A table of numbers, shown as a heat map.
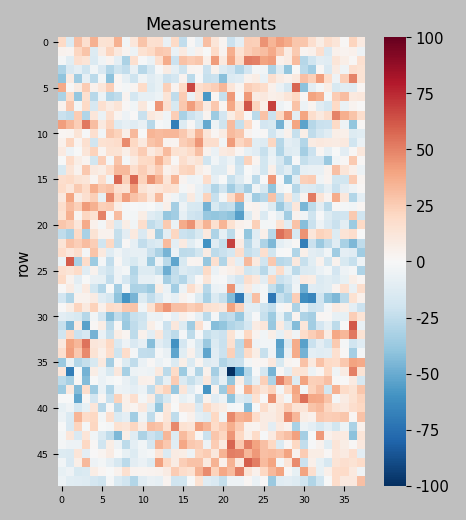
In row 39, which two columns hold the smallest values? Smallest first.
2, 21
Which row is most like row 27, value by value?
48
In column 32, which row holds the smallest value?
22
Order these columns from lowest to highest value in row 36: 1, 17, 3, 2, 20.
1, 3, 17, 20, 2
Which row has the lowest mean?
28
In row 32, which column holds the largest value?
36
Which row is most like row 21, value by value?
37
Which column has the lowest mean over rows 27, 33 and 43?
30
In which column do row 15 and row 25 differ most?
9
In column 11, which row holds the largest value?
15
